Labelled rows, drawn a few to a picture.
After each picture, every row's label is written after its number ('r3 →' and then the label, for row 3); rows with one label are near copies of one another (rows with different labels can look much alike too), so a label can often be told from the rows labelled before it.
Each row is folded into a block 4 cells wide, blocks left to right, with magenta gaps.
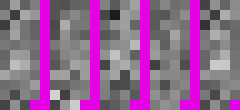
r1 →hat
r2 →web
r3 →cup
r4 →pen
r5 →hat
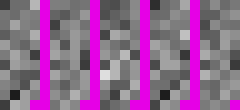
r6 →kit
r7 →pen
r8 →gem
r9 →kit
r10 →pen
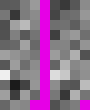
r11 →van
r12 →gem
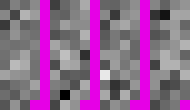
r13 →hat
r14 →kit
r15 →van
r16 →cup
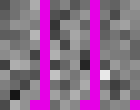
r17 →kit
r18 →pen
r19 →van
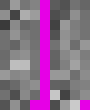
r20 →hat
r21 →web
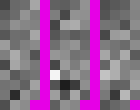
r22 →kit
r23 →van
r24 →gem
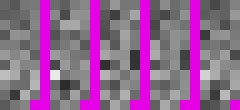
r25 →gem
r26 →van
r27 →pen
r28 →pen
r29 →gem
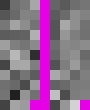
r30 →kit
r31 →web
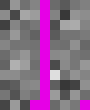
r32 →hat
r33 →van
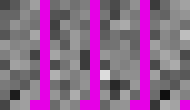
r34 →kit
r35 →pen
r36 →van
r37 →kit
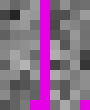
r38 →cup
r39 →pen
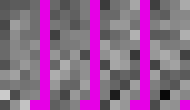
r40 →web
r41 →gem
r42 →kit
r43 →kit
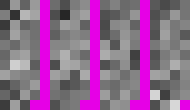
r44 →hat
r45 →cup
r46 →pen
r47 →web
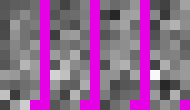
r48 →web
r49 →gem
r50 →cup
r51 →van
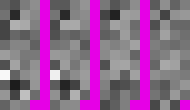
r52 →van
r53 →van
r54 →cup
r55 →hat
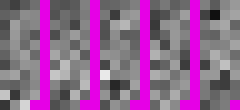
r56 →web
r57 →gem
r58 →van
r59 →pen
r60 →cup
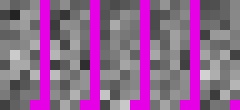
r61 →cup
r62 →pen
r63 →web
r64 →pen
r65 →gem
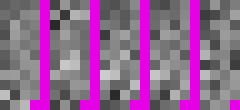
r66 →web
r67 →hat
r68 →gem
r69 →gem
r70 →pen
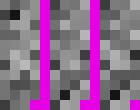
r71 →cup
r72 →kit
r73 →kit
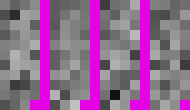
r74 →cup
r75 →web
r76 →kit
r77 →pen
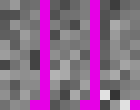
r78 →pen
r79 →gem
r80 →web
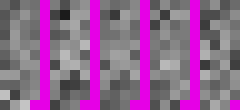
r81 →web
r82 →cup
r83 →cup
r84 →hat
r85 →pen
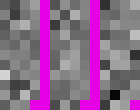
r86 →van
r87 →hat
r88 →kit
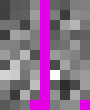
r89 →gem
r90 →van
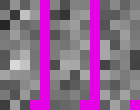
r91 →hat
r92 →cup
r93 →pen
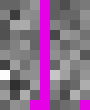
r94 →van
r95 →gem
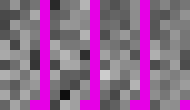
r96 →pen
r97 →kit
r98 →gem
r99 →pen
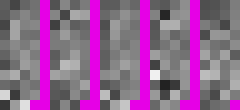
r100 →web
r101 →hat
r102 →web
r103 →van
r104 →gem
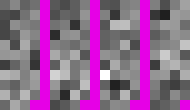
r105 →pen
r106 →gem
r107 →van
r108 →cup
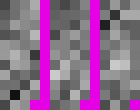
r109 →kit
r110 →gem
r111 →hat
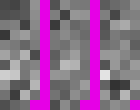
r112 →gem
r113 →hat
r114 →van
